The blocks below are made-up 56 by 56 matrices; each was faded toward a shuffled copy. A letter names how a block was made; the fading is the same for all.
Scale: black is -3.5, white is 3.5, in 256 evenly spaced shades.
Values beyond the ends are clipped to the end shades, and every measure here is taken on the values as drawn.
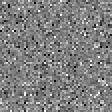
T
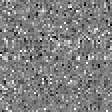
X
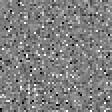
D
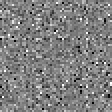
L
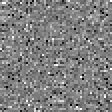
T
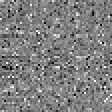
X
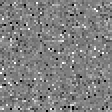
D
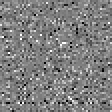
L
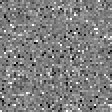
X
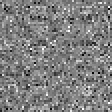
L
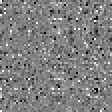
X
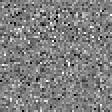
T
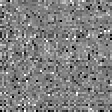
L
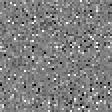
D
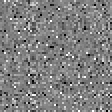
L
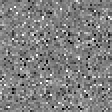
T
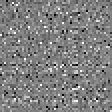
L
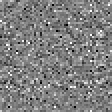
X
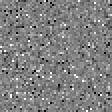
D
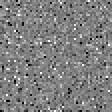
D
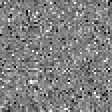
L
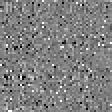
X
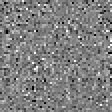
T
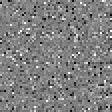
D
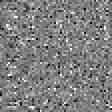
X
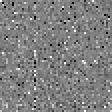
D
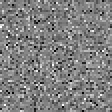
L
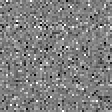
X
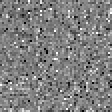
X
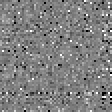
X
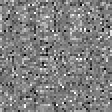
L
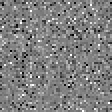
X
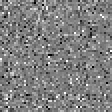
L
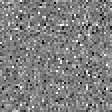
T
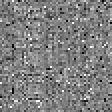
L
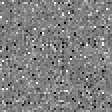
D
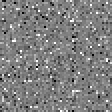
D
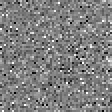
T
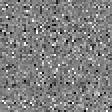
L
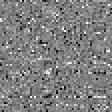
L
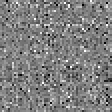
L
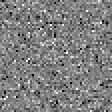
T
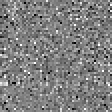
T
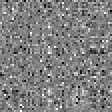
L
